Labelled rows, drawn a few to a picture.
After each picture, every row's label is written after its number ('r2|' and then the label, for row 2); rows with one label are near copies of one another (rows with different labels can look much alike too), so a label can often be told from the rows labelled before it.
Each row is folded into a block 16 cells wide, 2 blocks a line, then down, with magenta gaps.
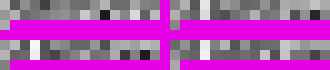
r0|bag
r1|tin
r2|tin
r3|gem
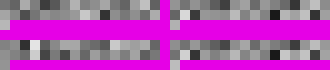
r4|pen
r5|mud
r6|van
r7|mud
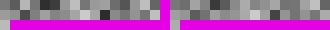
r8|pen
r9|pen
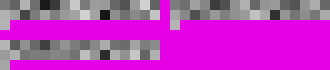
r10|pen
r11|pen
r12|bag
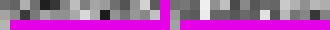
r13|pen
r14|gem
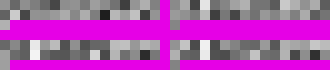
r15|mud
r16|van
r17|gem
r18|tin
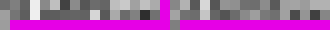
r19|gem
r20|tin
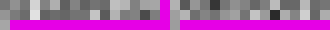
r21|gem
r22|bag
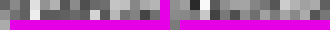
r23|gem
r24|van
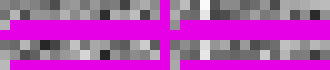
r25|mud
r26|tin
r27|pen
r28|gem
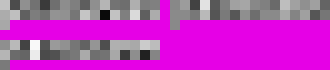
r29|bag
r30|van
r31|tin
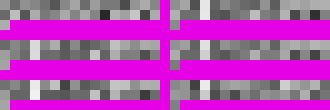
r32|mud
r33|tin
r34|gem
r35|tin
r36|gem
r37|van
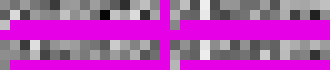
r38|mud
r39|tin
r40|van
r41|gem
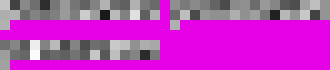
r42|bag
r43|mud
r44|gem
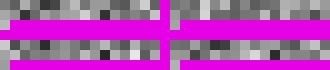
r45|pen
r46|gem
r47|bag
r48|pen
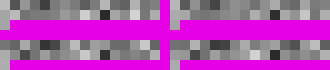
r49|bag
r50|bag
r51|pen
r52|pen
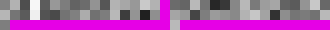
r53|tin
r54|pen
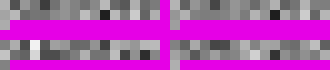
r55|bag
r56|bag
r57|tin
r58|pen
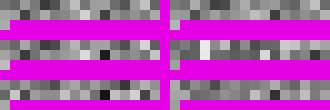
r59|pen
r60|pen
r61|pen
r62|gem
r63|mud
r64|bag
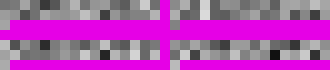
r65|pen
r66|tin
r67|bag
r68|mud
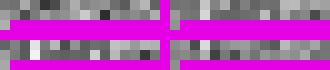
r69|pen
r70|gem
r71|gem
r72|van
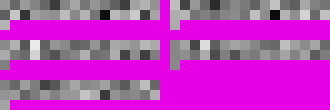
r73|mud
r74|bag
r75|tin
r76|van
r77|pen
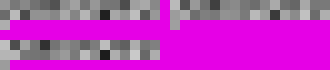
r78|mud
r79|bag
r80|bag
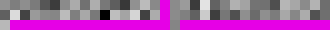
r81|mud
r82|van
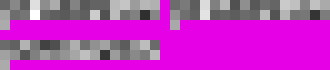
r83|gem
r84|gem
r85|pen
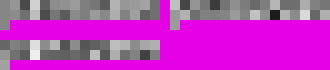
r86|van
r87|bag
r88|gem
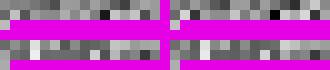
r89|mud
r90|mud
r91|gem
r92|gem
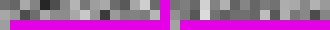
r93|pen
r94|gem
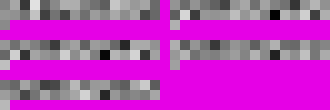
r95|van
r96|mud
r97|mud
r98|bag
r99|pen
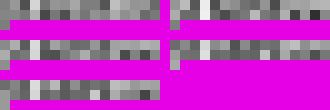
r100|van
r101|tin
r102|tin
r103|gem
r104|gem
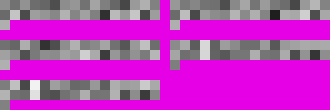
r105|mud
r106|mud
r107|pen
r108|tin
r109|tin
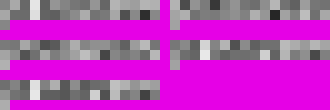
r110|tin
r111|bag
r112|pen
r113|gem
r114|gem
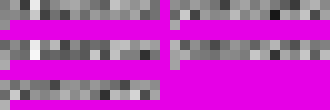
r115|van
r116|mud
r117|gem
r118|bag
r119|mud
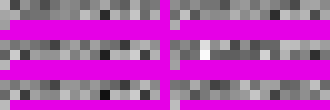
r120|bag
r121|mud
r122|mud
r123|gem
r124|mud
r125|pen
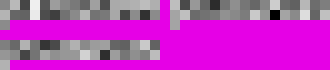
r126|tin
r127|bag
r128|pen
